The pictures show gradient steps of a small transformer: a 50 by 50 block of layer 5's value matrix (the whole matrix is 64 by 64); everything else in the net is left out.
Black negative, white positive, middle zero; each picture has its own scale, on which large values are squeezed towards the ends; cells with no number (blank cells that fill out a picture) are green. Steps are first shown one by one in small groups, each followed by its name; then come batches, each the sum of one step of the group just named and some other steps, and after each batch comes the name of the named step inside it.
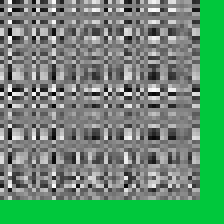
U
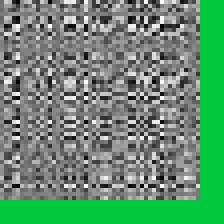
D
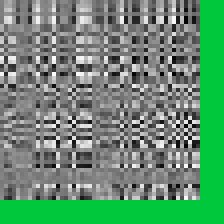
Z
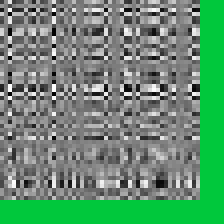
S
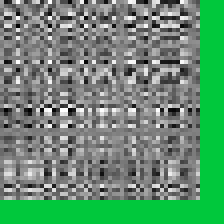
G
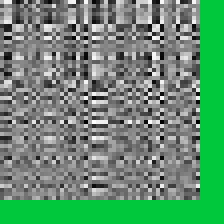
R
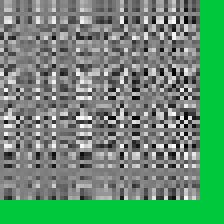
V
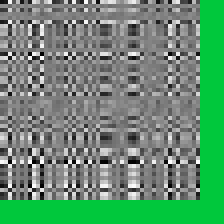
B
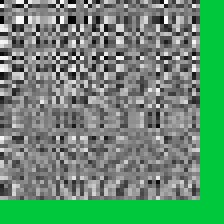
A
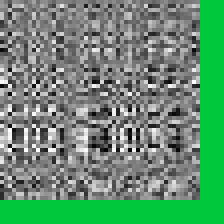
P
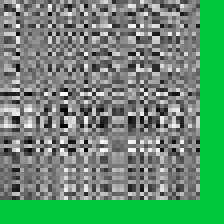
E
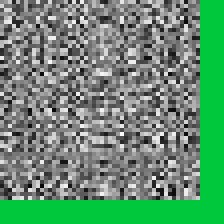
G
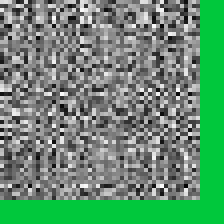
E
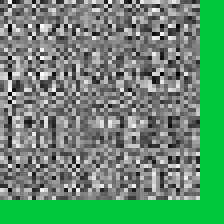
U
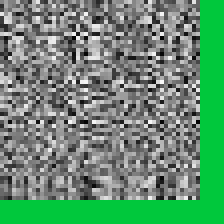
R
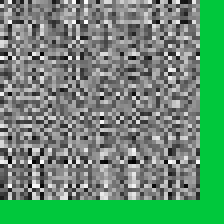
B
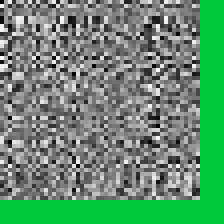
A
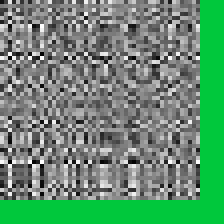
B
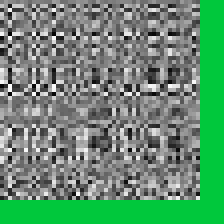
P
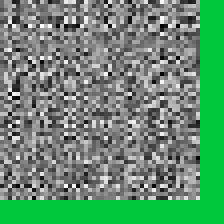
D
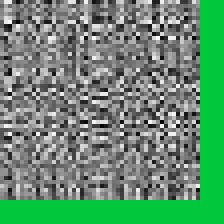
R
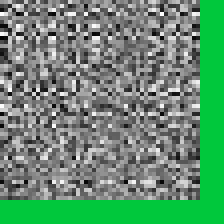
E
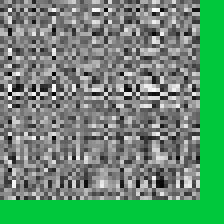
S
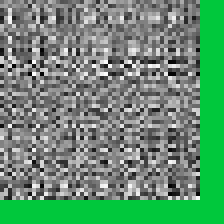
Z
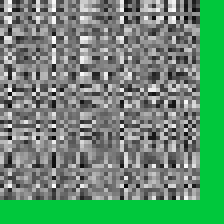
U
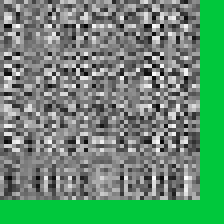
E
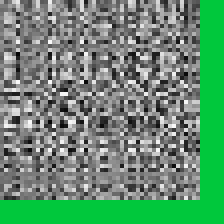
E
